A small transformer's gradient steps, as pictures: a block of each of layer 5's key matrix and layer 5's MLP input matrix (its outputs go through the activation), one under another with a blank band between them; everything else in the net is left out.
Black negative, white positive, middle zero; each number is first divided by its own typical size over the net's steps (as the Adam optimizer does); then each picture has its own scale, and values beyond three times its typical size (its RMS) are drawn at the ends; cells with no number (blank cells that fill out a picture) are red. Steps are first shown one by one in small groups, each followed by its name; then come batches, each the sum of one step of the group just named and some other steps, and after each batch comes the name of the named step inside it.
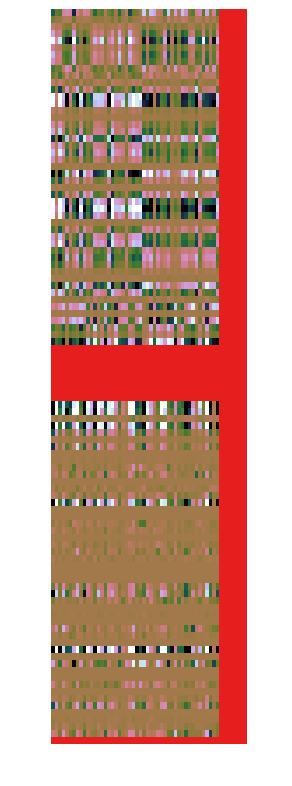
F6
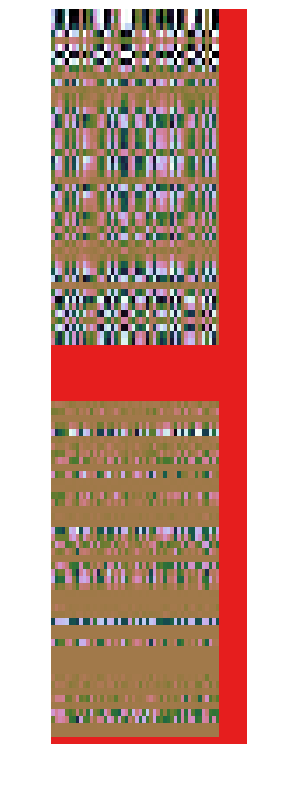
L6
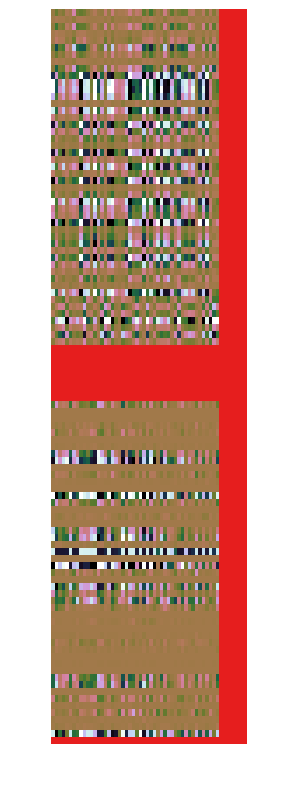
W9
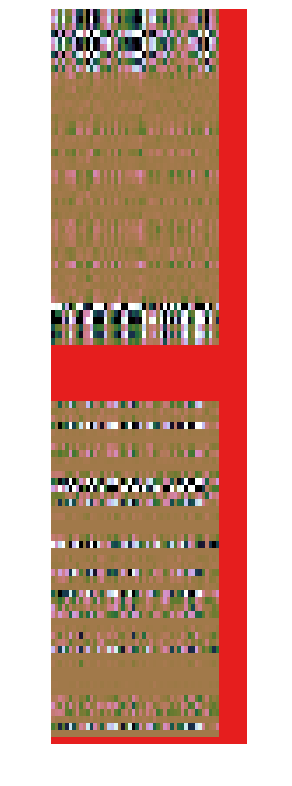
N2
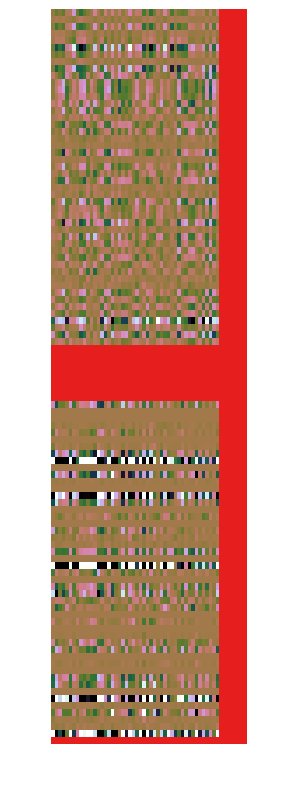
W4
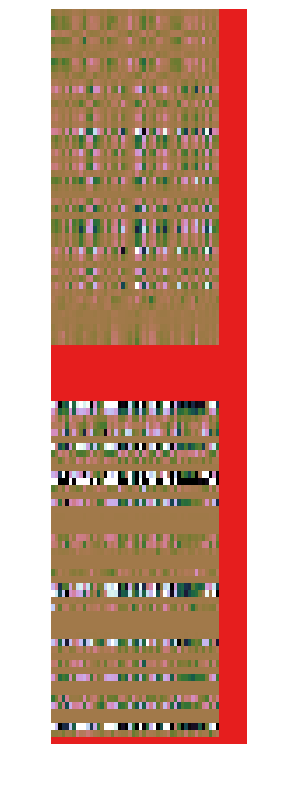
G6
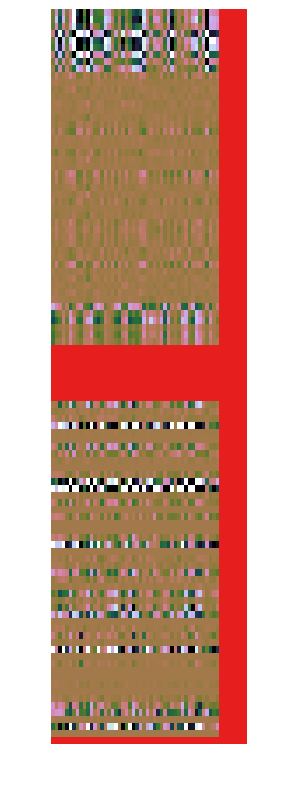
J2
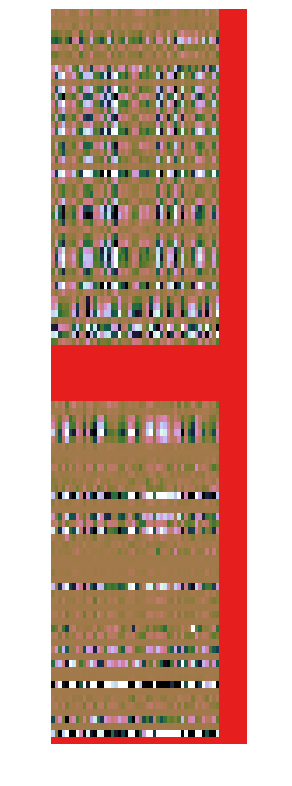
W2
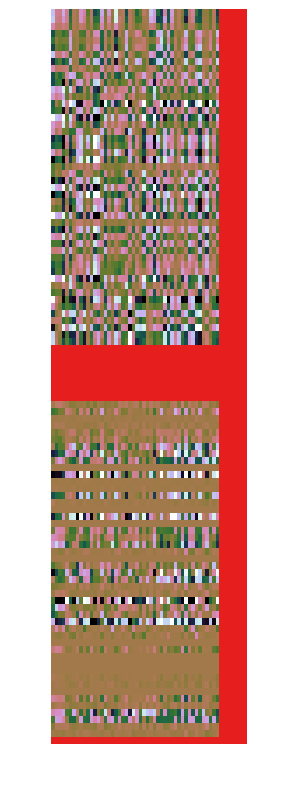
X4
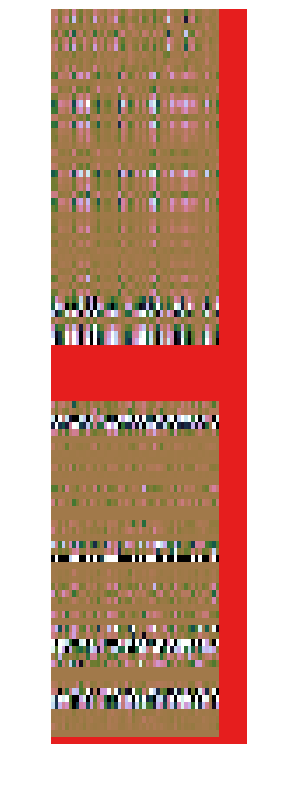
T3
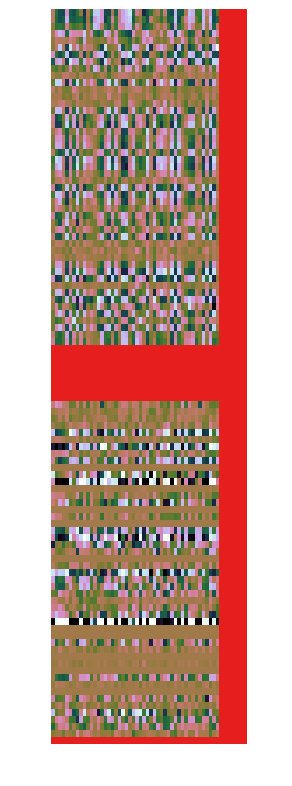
L6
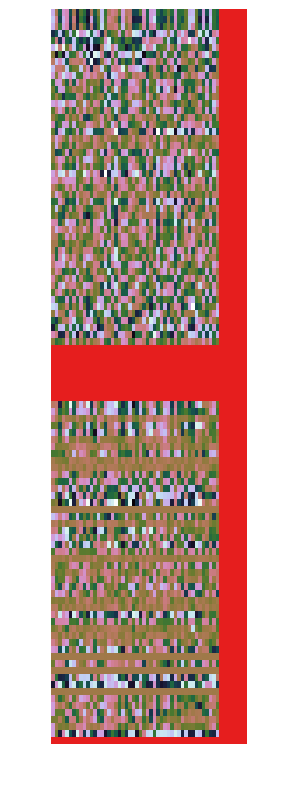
W2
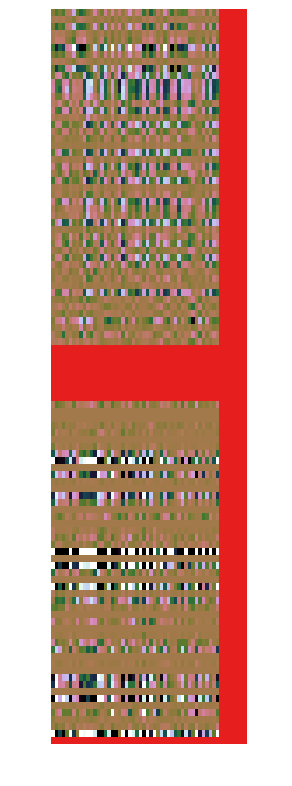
W4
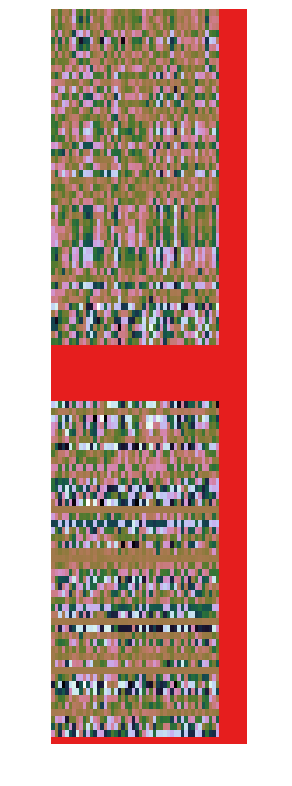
W2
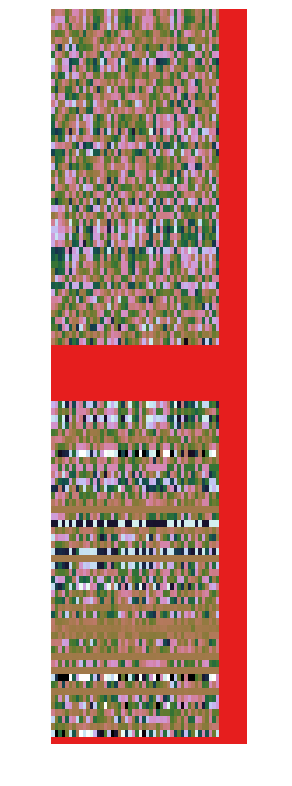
W4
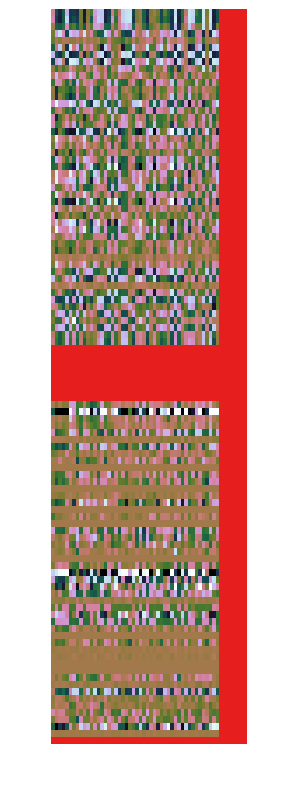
L6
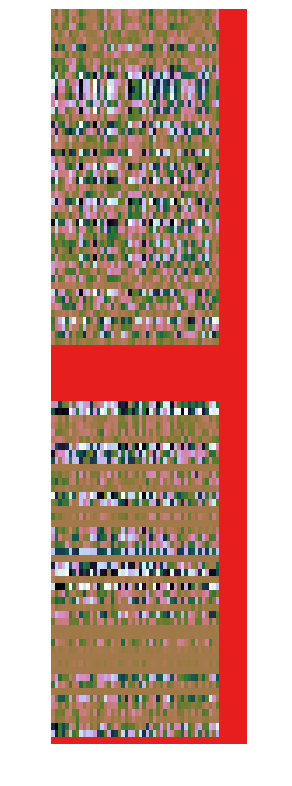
W9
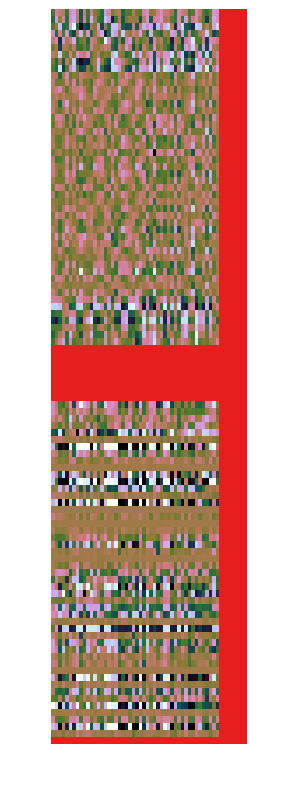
G6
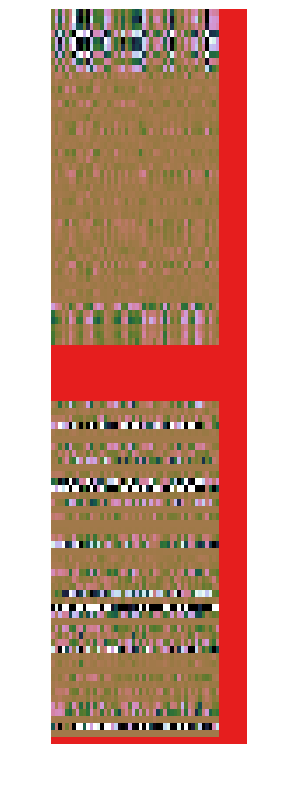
J2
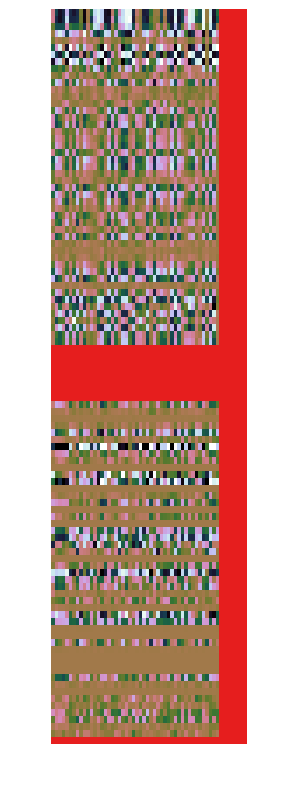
L6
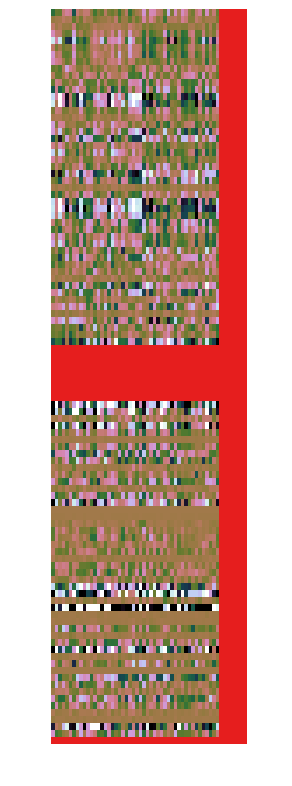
F6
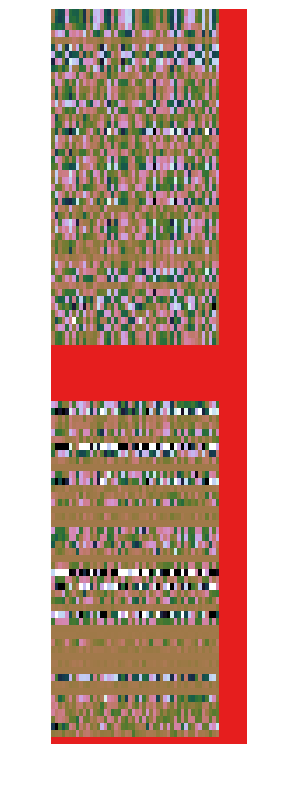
L6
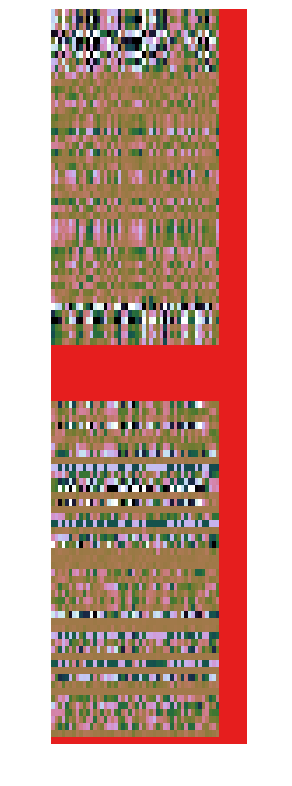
N2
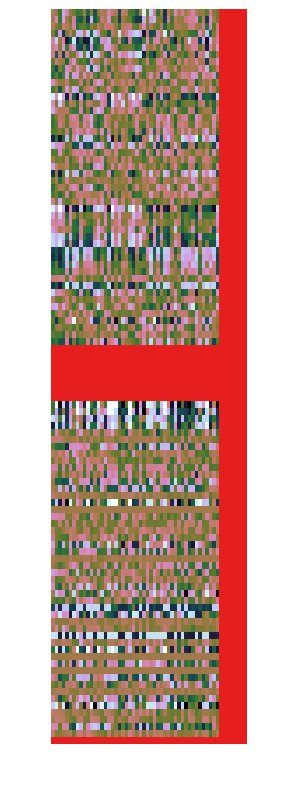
F6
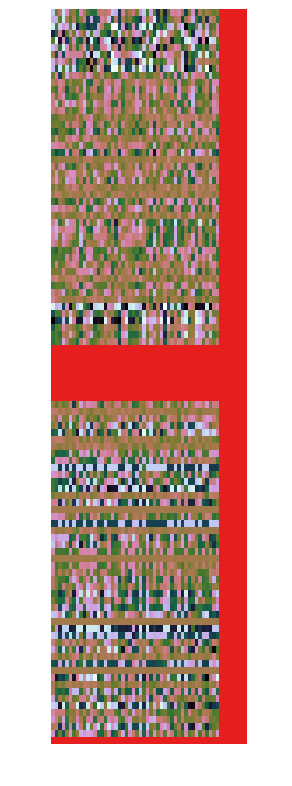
N2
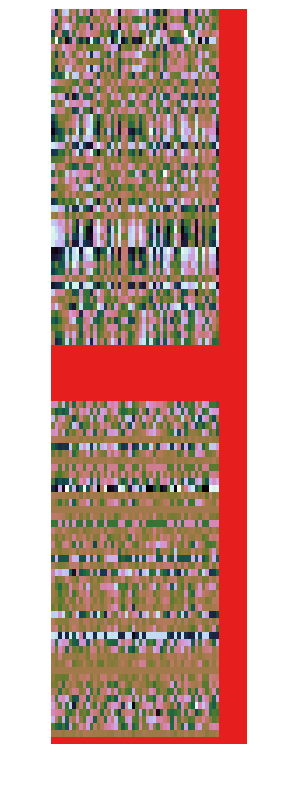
T3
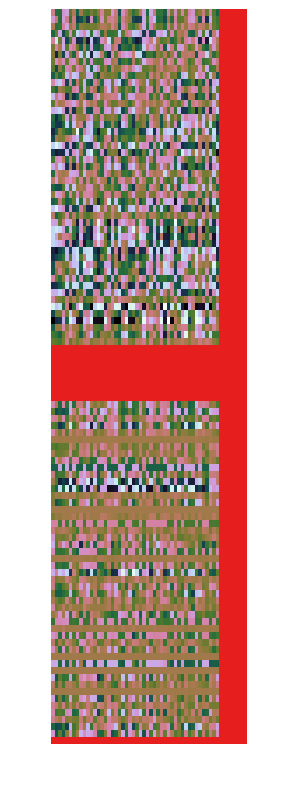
N2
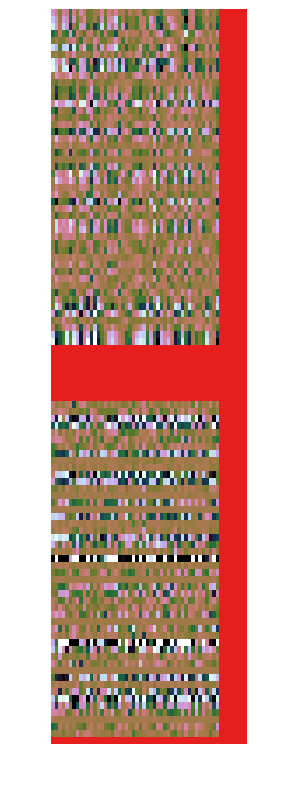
T3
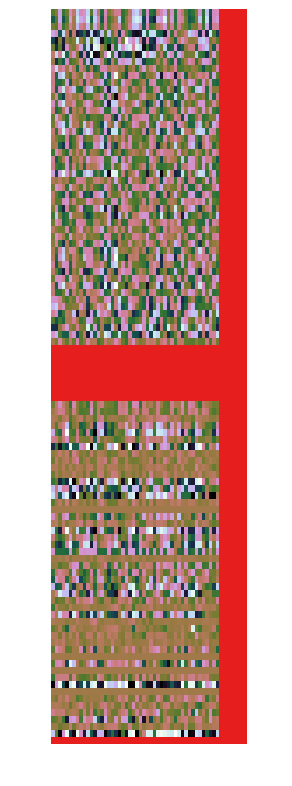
W2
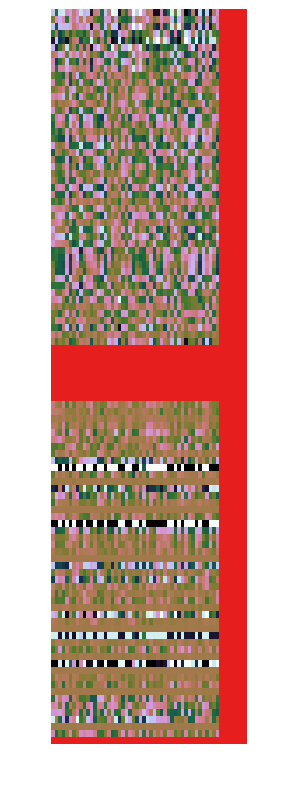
W4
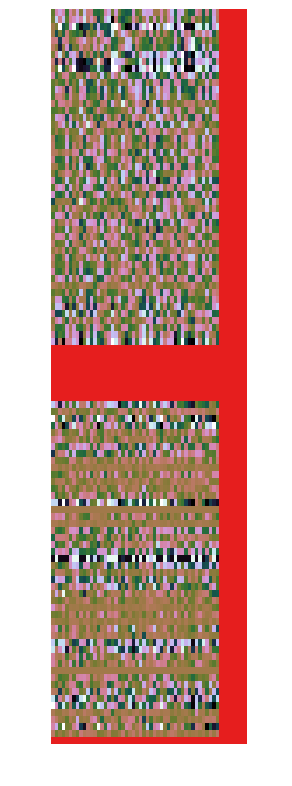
T3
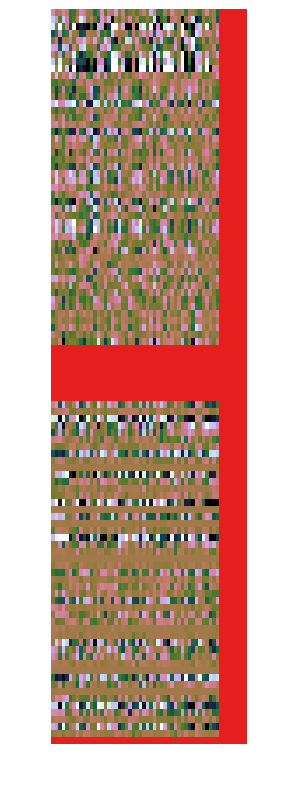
X4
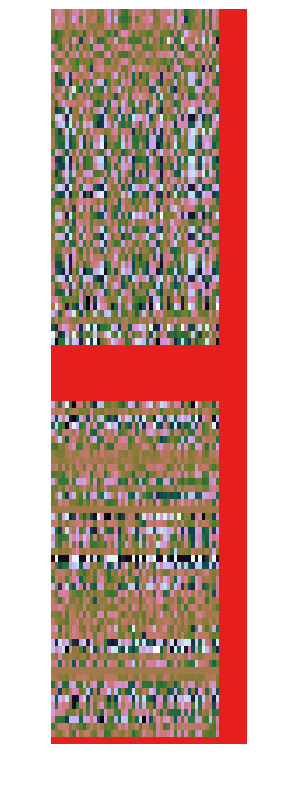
T3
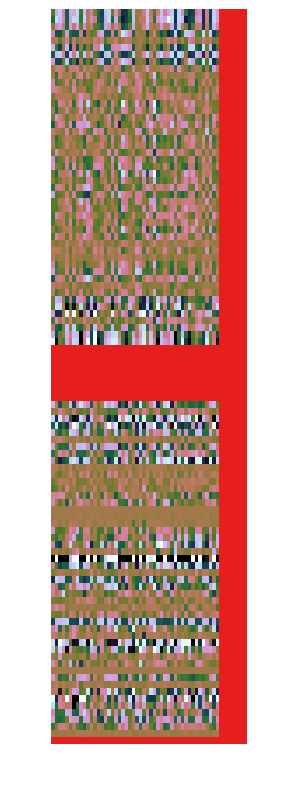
T3
